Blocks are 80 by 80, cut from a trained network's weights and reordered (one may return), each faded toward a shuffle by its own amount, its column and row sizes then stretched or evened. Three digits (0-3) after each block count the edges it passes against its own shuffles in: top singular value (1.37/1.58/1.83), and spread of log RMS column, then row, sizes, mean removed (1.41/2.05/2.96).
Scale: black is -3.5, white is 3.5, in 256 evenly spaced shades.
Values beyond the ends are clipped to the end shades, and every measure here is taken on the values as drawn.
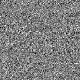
2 0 1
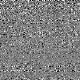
0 1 3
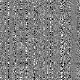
3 3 1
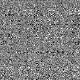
0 2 2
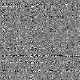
1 2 3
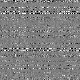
2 1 3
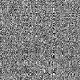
3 2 0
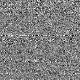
2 1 2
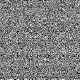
2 1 1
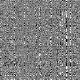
3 3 1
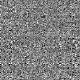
2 2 1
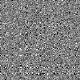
2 2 2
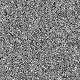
0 0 0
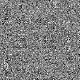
0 2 1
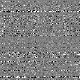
2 2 3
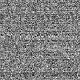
3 1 0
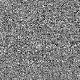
0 0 2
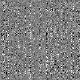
0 3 2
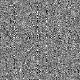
3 2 1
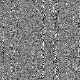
0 3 0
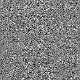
0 2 1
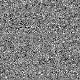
0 0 2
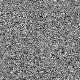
0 0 2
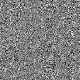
2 2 0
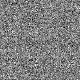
0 1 0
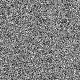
0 0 0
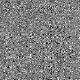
0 2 2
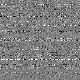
2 0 3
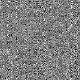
3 2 1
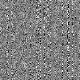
2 3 0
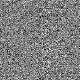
1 2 0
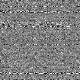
3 0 3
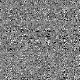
1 2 2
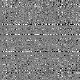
2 2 3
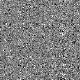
1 2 1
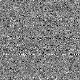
2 1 2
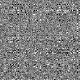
3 2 2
